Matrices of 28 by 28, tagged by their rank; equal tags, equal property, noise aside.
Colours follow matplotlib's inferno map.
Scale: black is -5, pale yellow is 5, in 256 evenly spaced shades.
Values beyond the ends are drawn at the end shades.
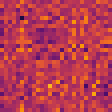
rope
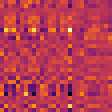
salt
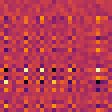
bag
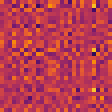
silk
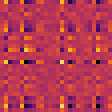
bag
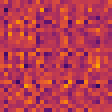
rope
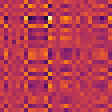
bag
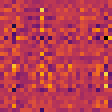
silk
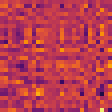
silk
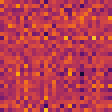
rope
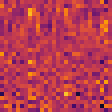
rope
